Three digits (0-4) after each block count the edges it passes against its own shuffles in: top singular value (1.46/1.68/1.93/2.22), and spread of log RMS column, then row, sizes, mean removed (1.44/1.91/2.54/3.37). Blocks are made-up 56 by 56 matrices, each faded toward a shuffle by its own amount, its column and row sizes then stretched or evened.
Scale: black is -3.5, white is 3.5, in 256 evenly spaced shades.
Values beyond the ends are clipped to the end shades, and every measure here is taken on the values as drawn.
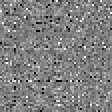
2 0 2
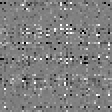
2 2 3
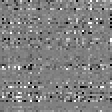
0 2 4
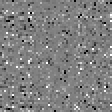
1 2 0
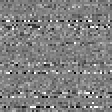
0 0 4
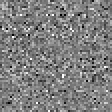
0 1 2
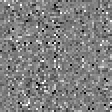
0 2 1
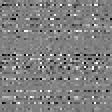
4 1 4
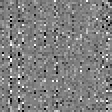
2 3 0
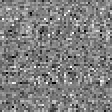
2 0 2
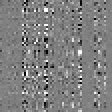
4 4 2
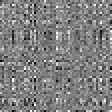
4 3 3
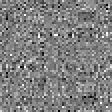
3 1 1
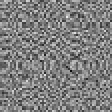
4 0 0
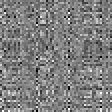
4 3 1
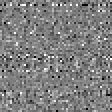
3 0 2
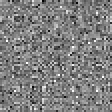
4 1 1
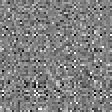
4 1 2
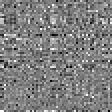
4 1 3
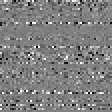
0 0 4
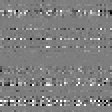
4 1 4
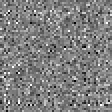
2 1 2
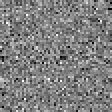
2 0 1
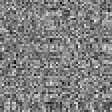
4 1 1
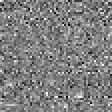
2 0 2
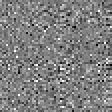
3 1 1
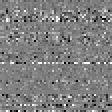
1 1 4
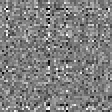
3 2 2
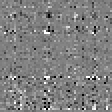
0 2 3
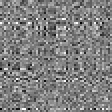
4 1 3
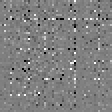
3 2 2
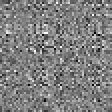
4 2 2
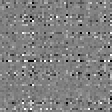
2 2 3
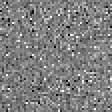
0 1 1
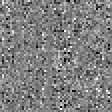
0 3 0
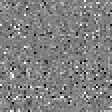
1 1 2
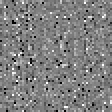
0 2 0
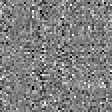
2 2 0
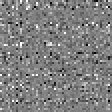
1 3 3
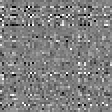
4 2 3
